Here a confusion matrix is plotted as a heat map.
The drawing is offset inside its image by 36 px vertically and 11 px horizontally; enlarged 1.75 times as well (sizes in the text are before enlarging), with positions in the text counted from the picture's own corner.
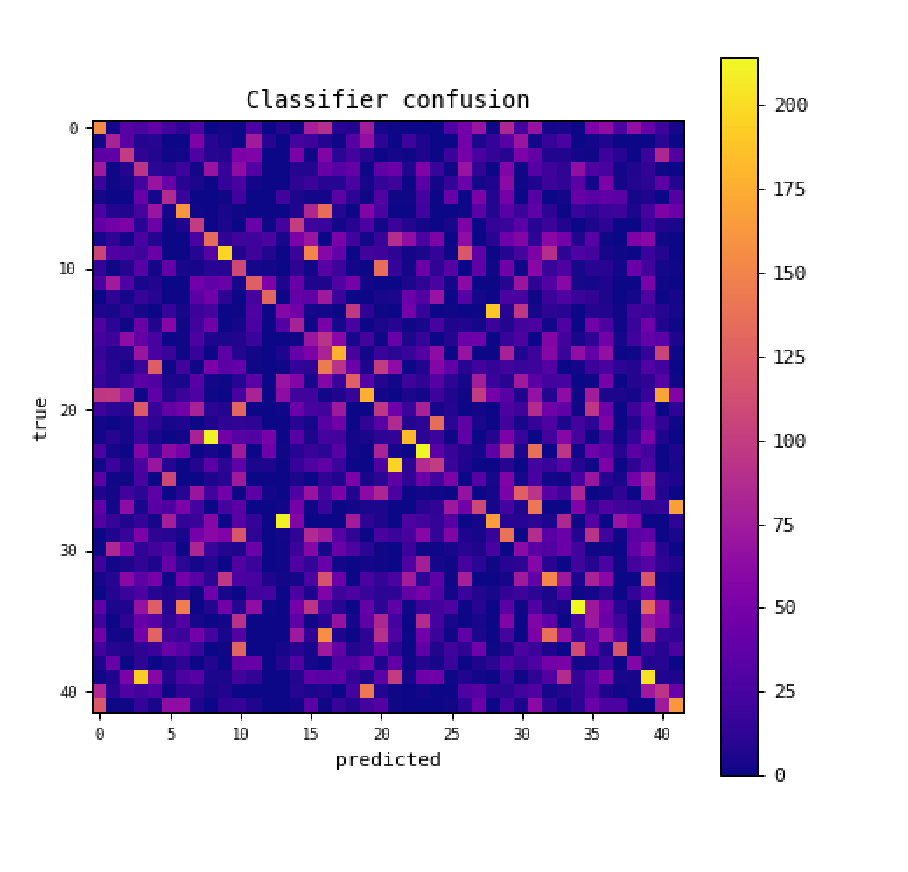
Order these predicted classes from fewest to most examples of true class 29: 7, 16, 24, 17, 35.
24, 17, 7, 16, 35
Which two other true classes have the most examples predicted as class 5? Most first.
25, 28
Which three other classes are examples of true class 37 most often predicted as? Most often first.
10, 34, 16
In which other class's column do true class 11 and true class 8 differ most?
21
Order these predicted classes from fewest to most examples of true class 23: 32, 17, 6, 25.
32, 25, 17, 6
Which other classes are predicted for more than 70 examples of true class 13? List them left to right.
18, 28, 30
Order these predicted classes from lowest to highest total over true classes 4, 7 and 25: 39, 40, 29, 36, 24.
24, 40, 36, 39, 29
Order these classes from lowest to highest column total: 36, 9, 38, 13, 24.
13, 38, 9, 24, 36
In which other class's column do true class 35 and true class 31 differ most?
20
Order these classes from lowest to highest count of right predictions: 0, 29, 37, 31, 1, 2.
31, 1, 2, 37, 29, 0
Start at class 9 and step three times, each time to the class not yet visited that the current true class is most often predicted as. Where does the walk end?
17
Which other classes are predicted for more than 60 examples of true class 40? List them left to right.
0, 19, 39
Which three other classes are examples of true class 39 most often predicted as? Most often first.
3, 21, 33
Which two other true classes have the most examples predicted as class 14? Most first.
7, 36
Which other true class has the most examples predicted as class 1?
19
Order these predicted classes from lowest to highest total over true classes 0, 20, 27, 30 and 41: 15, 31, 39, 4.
4, 39, 15, 31
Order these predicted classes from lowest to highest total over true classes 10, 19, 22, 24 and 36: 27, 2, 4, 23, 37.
37, 2, 27, 23, 4
